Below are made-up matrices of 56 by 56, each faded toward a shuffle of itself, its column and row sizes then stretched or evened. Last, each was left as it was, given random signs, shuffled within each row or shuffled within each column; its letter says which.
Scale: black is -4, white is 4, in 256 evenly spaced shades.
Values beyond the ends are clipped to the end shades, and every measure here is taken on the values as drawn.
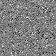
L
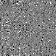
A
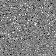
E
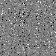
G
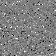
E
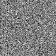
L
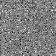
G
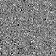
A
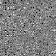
A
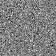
L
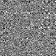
A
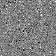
L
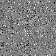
G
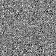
E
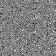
L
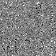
G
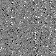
L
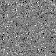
A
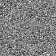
E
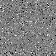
E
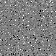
G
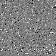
E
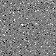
G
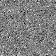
E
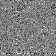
G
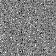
L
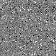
G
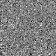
G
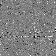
E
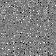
A
